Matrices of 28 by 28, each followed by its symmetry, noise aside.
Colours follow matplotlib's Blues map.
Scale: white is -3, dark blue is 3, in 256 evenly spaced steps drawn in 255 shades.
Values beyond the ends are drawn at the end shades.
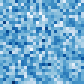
antisymmetric.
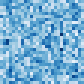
mirrored top to bottom.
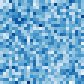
symmetric.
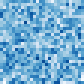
no symmetry.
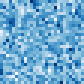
antisymmetric.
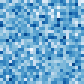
no symmetry.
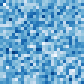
symmetric.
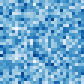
mirrored top to bottom.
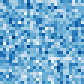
antisymmetric.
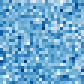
antisymmetric.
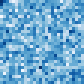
symmetric.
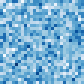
symmetric.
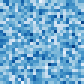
antisymmetric.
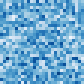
mirrored left to right.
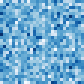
mirrored top to bottom.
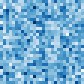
mirrored top to bottom.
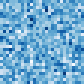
antisymmetric.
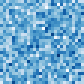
symmetric.
